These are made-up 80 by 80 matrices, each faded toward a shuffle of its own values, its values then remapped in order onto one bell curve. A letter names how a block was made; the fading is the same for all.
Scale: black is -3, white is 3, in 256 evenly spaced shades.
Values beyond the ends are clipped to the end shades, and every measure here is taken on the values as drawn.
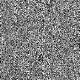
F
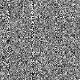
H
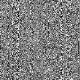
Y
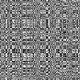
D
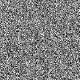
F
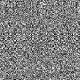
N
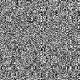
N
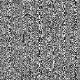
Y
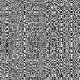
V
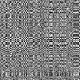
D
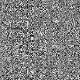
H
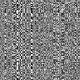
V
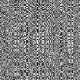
V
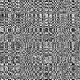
D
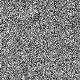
F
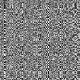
V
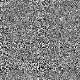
H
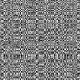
D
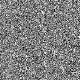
F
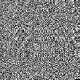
N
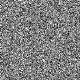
F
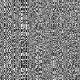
V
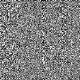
H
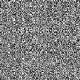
N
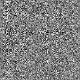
H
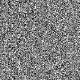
F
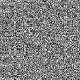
N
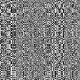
V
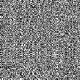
N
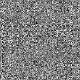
H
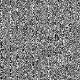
Y
